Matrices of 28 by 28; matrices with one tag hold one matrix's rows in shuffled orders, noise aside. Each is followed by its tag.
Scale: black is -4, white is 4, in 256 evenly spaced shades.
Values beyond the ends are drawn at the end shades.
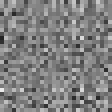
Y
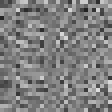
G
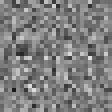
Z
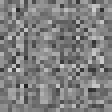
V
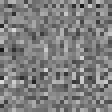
Y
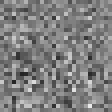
Z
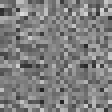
G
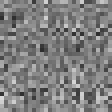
Y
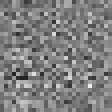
Z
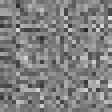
G
